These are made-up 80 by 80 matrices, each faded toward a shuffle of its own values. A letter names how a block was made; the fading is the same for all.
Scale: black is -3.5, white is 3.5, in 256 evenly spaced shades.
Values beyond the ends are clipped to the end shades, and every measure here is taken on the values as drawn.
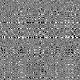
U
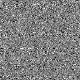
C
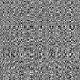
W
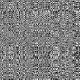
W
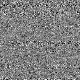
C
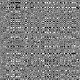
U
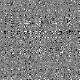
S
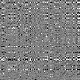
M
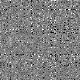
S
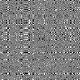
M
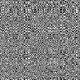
W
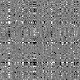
M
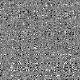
S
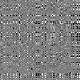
M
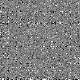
S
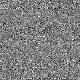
C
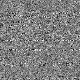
C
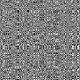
W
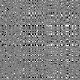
M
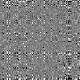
M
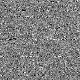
C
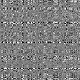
U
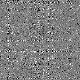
S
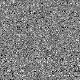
C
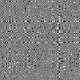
M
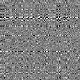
U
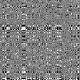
M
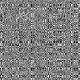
W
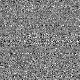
C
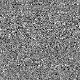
C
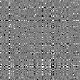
M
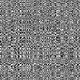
W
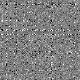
S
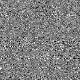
C
